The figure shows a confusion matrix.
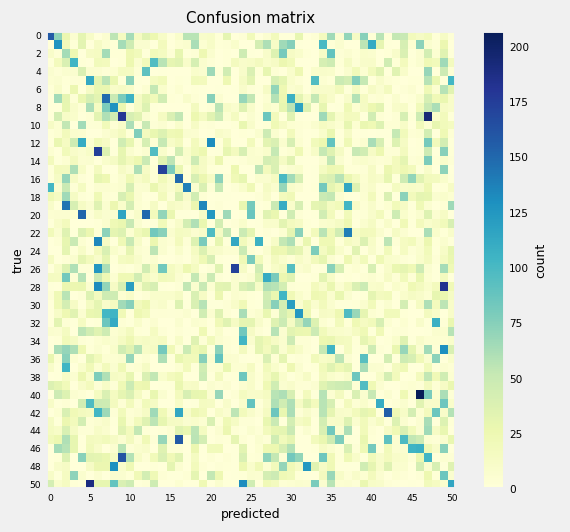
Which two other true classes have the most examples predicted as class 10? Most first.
28, 7
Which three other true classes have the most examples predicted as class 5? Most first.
50, 41, 8
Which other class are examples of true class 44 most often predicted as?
35
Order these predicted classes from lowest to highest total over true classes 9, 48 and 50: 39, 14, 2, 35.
14, 2, 39, 35
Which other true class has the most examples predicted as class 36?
45
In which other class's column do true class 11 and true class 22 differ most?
37
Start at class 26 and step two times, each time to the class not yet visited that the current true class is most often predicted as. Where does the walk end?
6
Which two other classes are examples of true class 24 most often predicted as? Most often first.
33, 13
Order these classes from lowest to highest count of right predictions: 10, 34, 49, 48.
34, 48, 10, 49
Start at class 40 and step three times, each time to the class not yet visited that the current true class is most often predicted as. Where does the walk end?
16
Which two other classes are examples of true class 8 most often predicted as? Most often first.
31, 7
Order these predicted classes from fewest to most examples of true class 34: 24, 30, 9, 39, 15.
15, 9, 39, 30, 24
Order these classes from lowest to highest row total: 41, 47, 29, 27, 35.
29, 27, 41, 47, 35
